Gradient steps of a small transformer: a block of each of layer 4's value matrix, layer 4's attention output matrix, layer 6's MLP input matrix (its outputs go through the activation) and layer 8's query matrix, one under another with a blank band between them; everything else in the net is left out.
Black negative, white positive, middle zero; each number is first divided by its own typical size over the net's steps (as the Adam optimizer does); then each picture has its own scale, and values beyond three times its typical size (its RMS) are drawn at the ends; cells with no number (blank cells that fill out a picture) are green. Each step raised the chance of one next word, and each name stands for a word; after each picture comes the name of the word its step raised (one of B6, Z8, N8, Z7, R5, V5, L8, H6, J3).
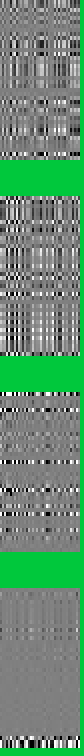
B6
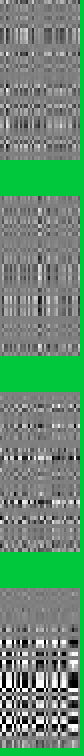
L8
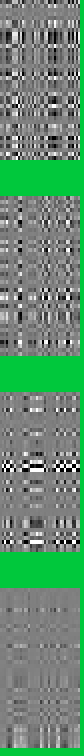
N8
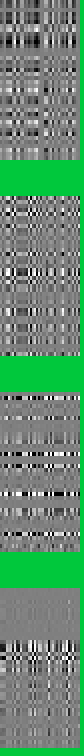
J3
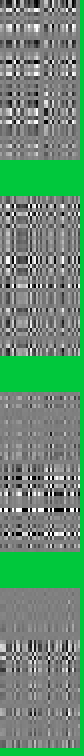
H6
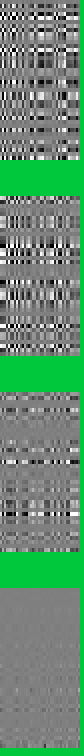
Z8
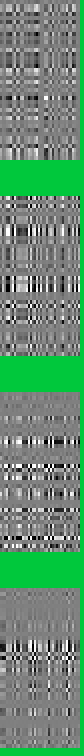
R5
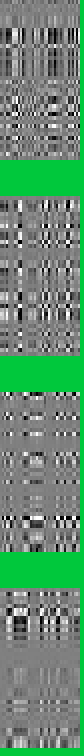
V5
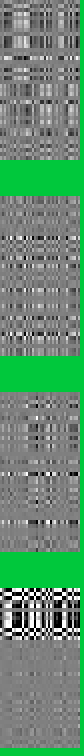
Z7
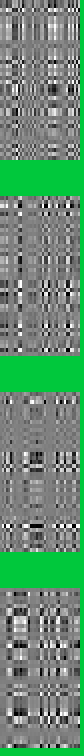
H6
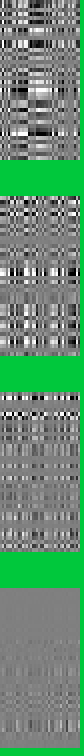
J3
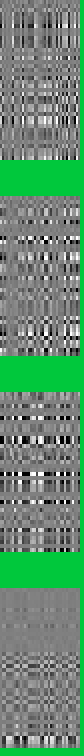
Z7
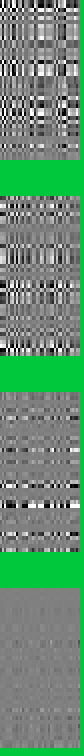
H6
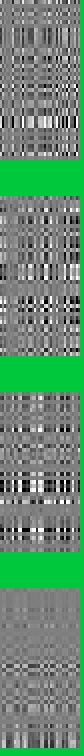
L8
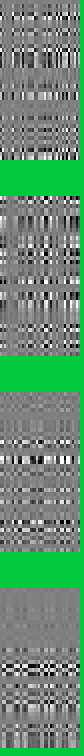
Z8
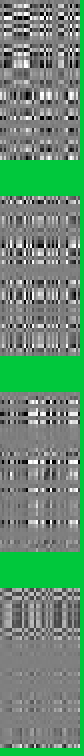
Z8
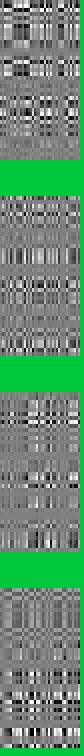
H6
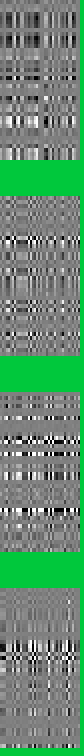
Z7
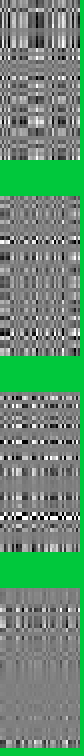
Z7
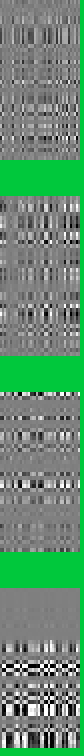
V5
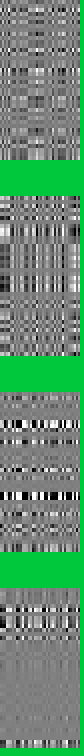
R5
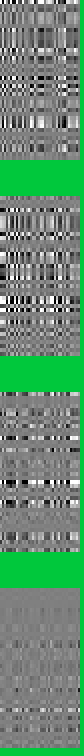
L8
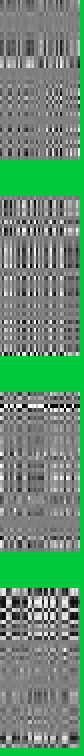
B6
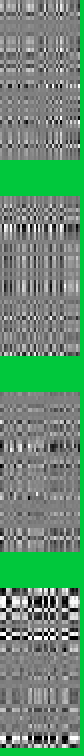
R5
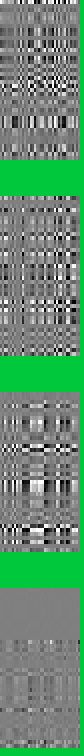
L8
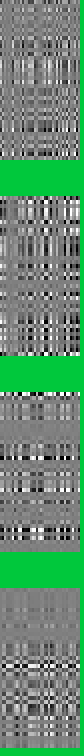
B6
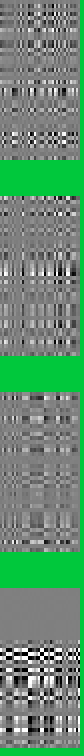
J3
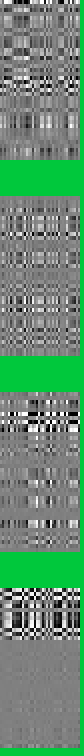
L8
